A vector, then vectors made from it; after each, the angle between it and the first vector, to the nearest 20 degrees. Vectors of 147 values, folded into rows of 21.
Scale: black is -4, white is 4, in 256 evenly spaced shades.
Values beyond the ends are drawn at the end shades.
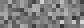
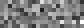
20 degrees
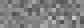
140 degrees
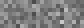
40 degrees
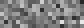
20 degrees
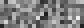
100 degrees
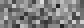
40 degrees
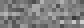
20 degrees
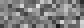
40 degrees
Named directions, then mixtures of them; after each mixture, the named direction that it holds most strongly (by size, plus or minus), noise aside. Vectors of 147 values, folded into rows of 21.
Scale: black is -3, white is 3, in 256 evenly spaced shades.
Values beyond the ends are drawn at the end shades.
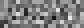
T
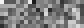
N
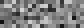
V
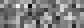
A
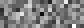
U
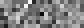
U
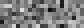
V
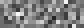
U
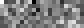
N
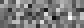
A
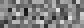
T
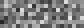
V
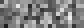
A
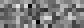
A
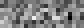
A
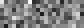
N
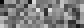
N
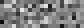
V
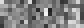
N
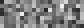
N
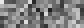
N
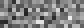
T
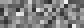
U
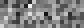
A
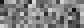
N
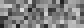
N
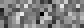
U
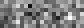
A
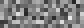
T
